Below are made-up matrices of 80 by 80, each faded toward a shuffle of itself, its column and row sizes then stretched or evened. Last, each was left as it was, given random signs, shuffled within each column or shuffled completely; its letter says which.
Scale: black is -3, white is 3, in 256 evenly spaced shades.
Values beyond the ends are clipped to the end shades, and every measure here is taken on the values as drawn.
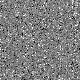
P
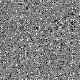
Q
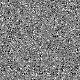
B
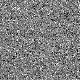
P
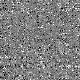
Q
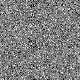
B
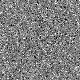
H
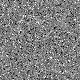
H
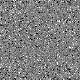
Q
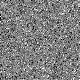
H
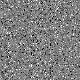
P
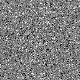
B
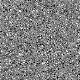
B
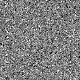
P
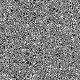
P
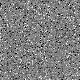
P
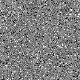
Q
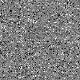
B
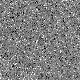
H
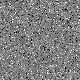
H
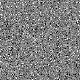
Q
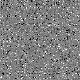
Q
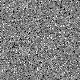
P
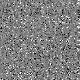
Q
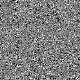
B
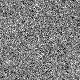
H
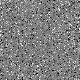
P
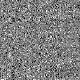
Q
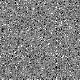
Q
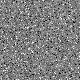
H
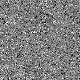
B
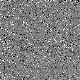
B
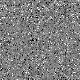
B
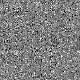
Q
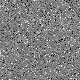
H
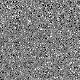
B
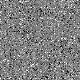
B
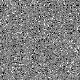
Q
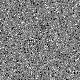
H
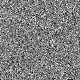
H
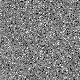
H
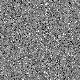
P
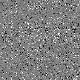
Q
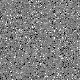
Q
